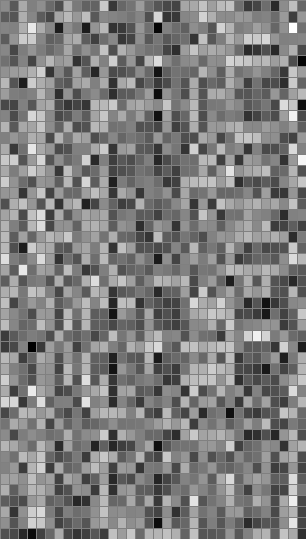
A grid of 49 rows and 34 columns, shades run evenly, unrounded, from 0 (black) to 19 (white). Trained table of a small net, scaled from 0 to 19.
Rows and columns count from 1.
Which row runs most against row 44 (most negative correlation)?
26
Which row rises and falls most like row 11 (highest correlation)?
48
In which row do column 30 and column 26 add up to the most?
16
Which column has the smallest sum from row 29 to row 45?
13
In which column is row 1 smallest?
31
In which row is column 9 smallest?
46
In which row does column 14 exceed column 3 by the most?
23
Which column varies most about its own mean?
18
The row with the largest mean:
6
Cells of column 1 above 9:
37
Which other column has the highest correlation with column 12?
33
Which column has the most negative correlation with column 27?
34
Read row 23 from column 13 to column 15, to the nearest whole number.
4 14 12
